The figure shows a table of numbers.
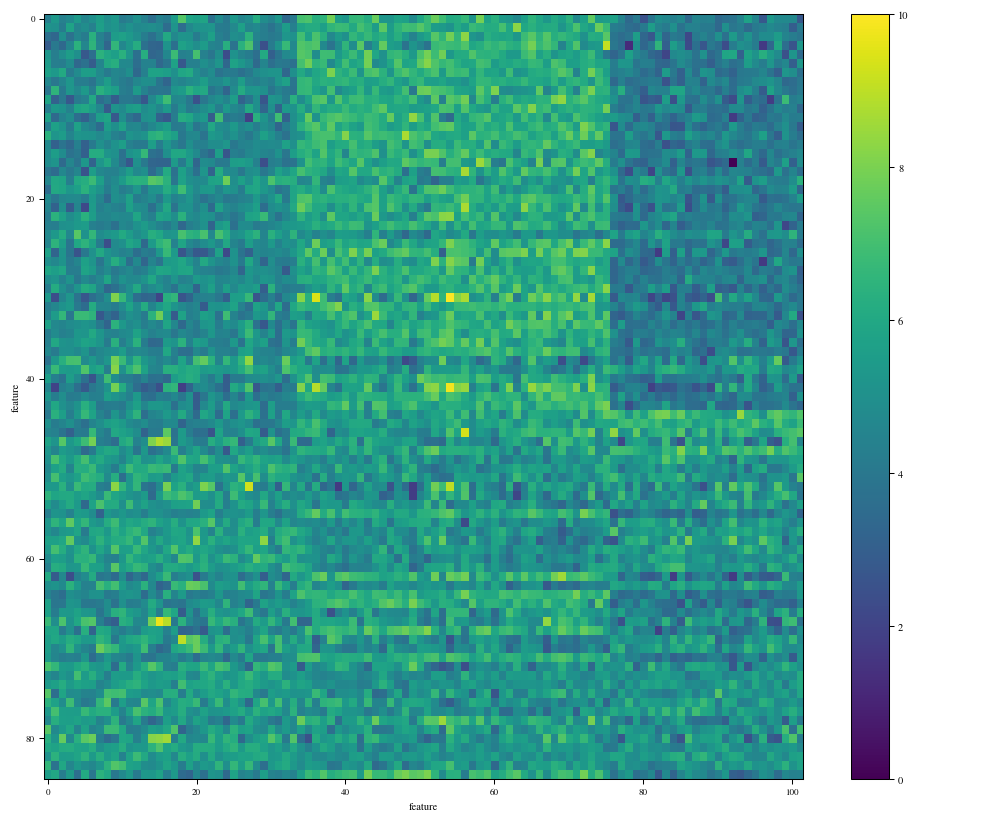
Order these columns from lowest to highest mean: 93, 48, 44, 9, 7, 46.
93, 7, 9, 46, 48, 44
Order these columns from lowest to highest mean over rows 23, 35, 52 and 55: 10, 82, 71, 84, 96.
96, 84, 82, 10, 71
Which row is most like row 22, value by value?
19
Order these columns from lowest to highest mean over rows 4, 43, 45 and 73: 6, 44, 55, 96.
6, 96, 44, 55
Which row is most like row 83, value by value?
75
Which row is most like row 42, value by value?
71
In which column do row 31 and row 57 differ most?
54
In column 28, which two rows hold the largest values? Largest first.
60, 51
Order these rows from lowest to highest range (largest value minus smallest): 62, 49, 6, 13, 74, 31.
74, 49, 6, 13, 62, 31
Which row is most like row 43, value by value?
30
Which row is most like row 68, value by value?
84
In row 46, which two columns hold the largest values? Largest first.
56, 76
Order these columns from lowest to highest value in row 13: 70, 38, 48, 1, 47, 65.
1, 65, 47, 38, 70, 48
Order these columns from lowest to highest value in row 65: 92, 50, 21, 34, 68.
92, 34, 21, 68, 50
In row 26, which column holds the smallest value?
82
